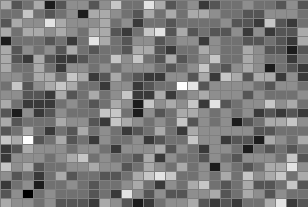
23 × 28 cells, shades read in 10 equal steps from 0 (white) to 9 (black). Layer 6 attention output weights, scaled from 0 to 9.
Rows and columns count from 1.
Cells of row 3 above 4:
16
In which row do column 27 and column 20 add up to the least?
12
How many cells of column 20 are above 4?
11
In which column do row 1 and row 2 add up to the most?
5
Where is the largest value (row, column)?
22, 3
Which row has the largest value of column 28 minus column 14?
1
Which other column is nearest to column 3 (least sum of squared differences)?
10
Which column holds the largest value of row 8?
25
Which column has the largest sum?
13
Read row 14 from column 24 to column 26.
5 3 3
